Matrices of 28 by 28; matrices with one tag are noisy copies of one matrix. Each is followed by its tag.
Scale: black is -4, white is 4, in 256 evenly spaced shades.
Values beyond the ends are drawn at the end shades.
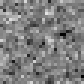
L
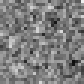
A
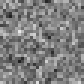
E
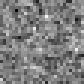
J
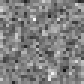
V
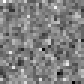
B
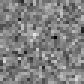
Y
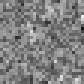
Y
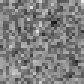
A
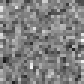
V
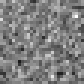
B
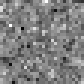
V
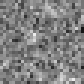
Y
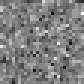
V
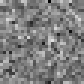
L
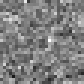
L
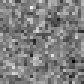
A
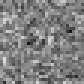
L
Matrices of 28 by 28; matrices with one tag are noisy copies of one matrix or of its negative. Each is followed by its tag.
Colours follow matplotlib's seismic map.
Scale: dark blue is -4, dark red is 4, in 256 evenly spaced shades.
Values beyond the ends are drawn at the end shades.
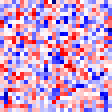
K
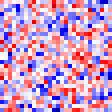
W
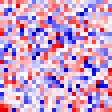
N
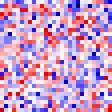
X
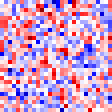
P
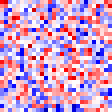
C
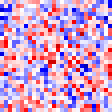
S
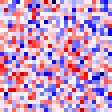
K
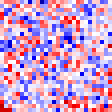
N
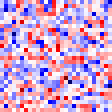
S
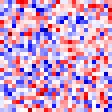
X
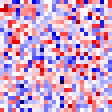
S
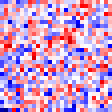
N
